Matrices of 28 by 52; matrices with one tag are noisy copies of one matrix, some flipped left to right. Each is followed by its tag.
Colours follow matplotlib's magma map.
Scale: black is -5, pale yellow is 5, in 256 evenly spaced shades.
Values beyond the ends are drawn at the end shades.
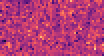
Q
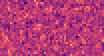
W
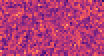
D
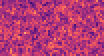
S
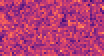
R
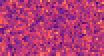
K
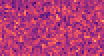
S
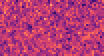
S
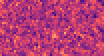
K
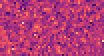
W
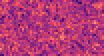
Q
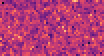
S
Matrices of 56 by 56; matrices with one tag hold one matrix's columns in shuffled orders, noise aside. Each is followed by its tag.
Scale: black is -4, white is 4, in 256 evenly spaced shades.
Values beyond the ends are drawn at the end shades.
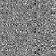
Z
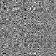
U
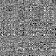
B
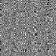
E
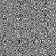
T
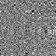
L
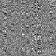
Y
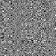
T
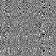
Y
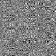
T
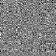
E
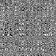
B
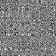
B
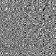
U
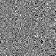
T
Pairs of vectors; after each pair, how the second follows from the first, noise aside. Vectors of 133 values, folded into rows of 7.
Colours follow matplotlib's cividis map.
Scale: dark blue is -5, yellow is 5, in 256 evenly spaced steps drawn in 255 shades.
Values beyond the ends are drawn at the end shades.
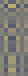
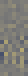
wrapped around, partly zeroed.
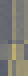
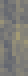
wrapped around, shrunk.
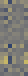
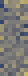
wrapped around.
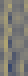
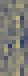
wrapped around.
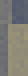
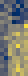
scaled up.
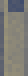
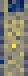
scaled up.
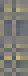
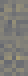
shrunk.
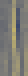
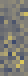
shuffled.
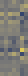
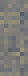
shrunk.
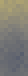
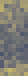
wrapped around.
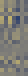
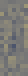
wrapped around, shrunk.
